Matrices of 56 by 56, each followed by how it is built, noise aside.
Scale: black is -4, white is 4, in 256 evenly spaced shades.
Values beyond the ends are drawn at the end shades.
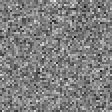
noise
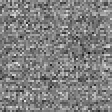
blocks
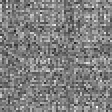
blocks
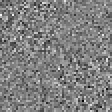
block diagonal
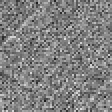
Hankel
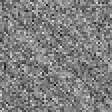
Toeplitz
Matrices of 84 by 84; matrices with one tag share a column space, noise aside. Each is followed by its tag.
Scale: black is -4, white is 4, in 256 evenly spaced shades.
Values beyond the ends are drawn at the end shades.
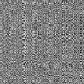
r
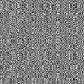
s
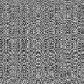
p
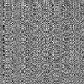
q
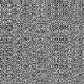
q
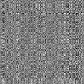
s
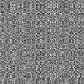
s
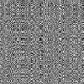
q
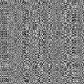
r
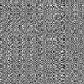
q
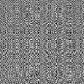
p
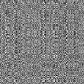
r
